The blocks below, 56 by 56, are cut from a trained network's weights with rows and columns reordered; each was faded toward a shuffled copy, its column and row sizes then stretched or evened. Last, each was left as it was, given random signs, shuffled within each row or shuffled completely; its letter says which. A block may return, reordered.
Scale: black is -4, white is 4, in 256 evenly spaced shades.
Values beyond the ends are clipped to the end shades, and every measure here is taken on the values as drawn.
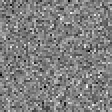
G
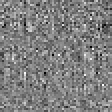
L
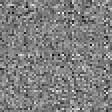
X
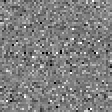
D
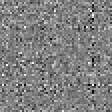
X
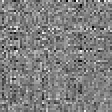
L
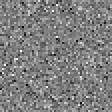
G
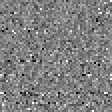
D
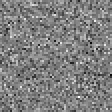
G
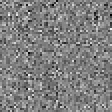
L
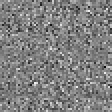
X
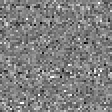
D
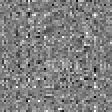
L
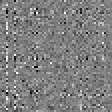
L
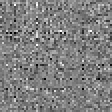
X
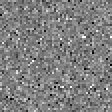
G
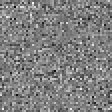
D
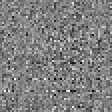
X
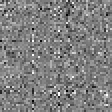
X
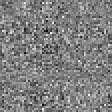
L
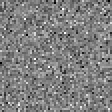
G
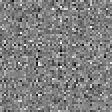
L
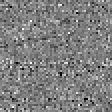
D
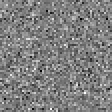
D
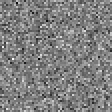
G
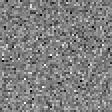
G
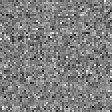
D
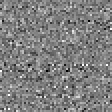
D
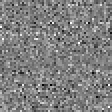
D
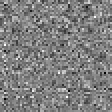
L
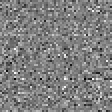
L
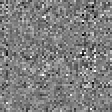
X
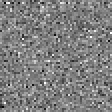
D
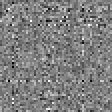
X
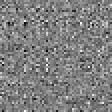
L
